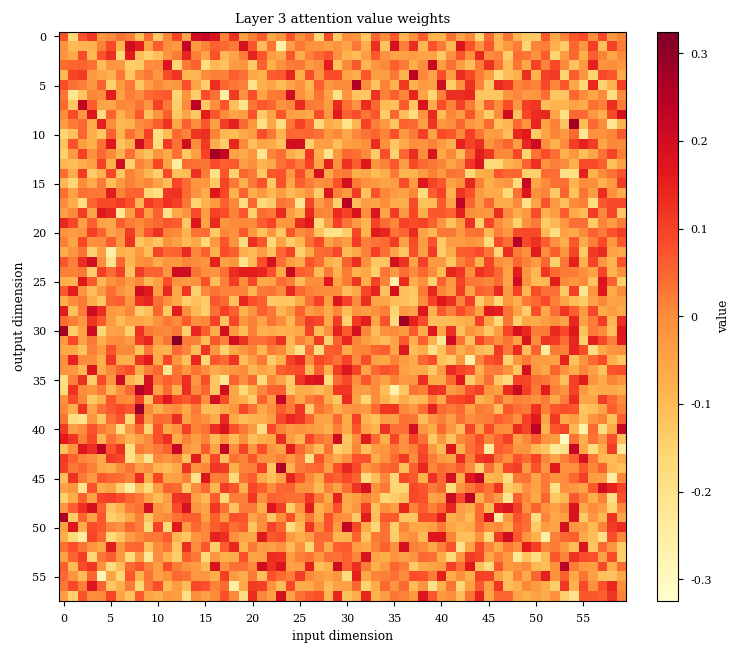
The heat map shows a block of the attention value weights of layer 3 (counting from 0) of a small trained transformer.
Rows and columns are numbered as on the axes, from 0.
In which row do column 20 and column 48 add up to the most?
21
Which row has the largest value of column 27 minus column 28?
35
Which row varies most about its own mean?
42
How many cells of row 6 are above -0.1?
45
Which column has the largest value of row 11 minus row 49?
50
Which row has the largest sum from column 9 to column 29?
24
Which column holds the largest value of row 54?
53
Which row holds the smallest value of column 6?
18
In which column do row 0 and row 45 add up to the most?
15
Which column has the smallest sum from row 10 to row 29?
55
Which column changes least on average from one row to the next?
34
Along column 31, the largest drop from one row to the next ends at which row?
6
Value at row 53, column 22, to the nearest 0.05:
0.15
